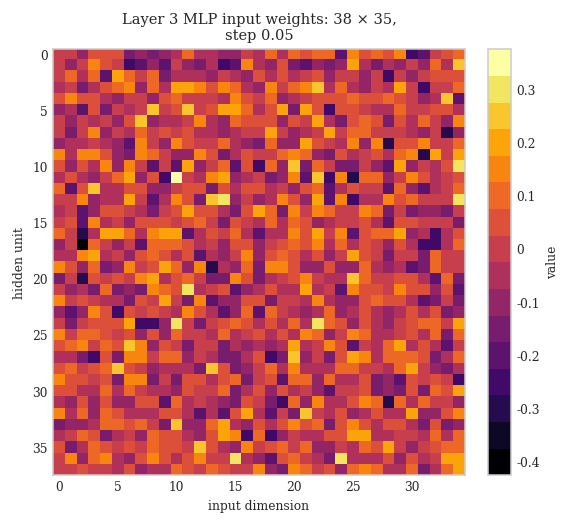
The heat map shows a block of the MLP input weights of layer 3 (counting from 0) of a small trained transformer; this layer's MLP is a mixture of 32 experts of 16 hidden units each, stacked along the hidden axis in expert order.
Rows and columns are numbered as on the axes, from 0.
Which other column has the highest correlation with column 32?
2
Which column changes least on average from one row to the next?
26
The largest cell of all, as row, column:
11, 10
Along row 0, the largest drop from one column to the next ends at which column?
30
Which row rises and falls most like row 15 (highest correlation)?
20
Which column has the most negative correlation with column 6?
25
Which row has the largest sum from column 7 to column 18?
5
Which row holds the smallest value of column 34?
29
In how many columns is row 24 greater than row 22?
18
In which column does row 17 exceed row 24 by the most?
8
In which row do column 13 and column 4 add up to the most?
28
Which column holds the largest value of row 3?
22
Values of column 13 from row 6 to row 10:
-0.05 -0.05 0 0.05 0
